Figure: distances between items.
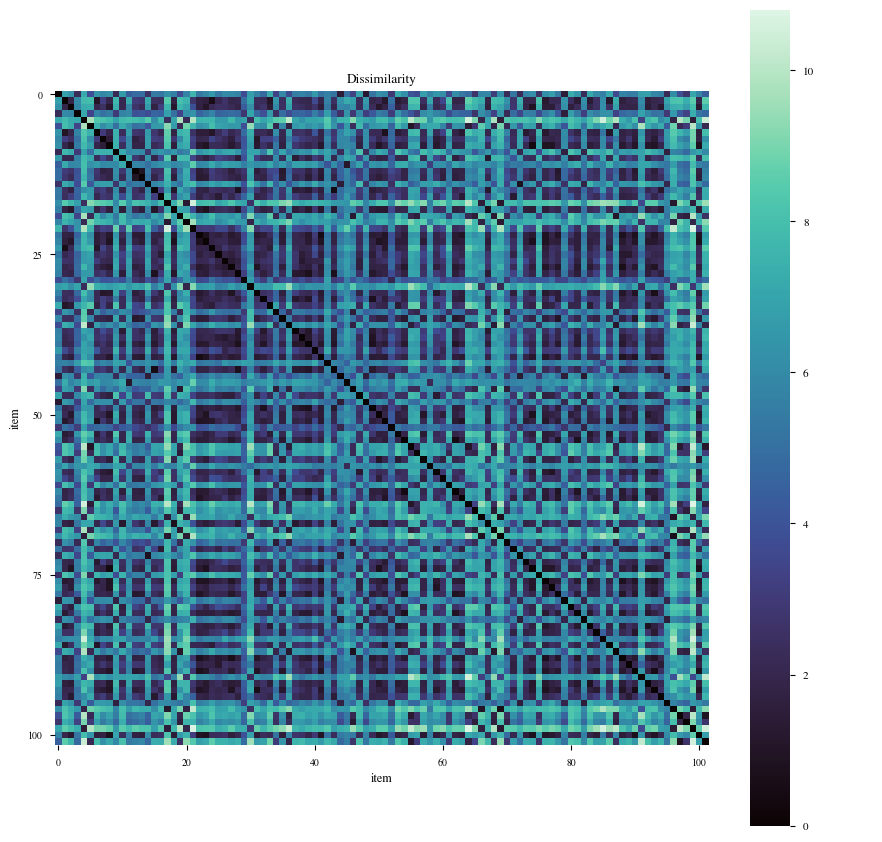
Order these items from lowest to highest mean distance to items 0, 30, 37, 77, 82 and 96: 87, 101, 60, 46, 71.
71, 60, 46, 87, 101
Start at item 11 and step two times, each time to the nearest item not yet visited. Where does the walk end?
58
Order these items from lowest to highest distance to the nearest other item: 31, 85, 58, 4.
31, 4, 58, 85
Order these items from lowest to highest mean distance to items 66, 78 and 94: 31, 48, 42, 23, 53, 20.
23, 31, 53, 20, 48, 42
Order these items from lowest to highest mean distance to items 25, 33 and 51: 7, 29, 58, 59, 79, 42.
59, 7, 29, 42, 79, 58
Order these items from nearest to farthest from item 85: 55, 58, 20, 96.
55, 58, 20, 96
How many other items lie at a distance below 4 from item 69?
8
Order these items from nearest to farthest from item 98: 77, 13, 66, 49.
13, 49, 77, 66
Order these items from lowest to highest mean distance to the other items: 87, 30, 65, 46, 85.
46, 87, 65, 85, 30
